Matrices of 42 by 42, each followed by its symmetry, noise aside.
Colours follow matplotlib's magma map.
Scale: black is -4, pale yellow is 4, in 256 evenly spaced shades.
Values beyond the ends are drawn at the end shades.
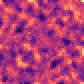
symmetric across the other diagonal.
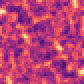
same after a half turn.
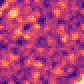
symmetric.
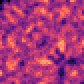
symmetric.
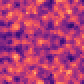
mirrored top to bottom.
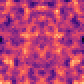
mirrored left to right.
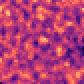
no symmetry.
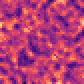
symmetric across the other diagonal.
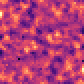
same after a half turn.
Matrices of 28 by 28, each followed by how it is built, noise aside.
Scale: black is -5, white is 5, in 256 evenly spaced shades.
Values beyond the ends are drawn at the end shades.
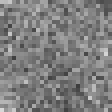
smooth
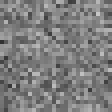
blocks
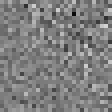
upper triangular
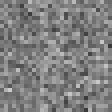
blocks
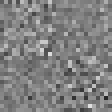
block diagonal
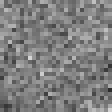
smooth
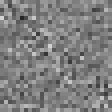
block diagonal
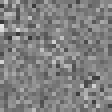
block diagonal
